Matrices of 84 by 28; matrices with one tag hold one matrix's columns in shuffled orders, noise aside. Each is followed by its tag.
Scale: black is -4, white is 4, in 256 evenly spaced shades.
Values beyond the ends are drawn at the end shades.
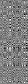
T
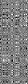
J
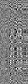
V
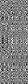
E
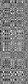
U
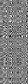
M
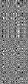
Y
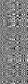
J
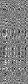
V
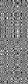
Y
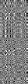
Y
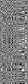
E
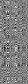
T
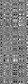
J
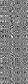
M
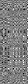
V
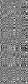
T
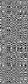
T
